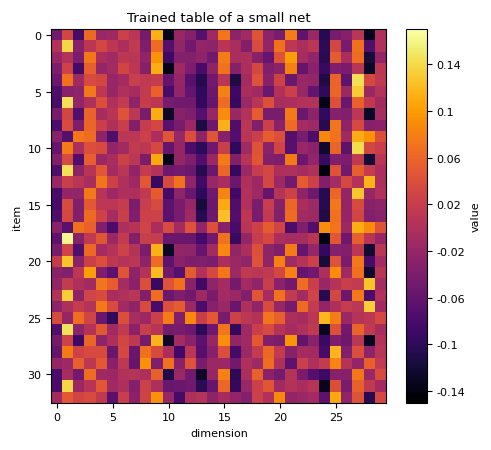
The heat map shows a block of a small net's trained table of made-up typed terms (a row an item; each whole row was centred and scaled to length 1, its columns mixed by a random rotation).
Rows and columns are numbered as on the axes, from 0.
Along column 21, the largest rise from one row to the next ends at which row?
11
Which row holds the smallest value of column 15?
25
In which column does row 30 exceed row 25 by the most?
15
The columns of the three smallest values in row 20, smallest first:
24, 28, 10
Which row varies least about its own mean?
29
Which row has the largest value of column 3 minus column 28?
21
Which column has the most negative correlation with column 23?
3
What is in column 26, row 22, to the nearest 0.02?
0.02
